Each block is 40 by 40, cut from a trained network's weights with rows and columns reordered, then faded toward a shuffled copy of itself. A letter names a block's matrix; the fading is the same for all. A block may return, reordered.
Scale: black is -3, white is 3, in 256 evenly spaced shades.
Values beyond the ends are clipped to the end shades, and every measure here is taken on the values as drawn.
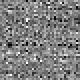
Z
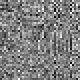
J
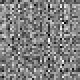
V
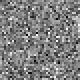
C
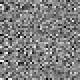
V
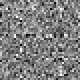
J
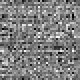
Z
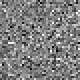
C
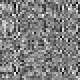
V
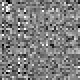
Z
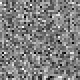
C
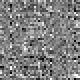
Z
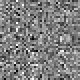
J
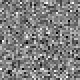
C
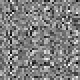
V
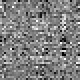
Z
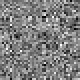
V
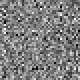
J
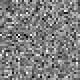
C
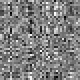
J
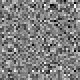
V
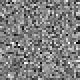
C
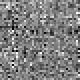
Z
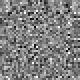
J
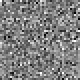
C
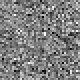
C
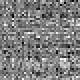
Z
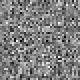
V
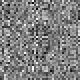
V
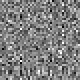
V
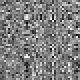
J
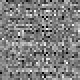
Z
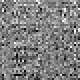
Z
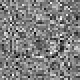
V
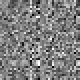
J
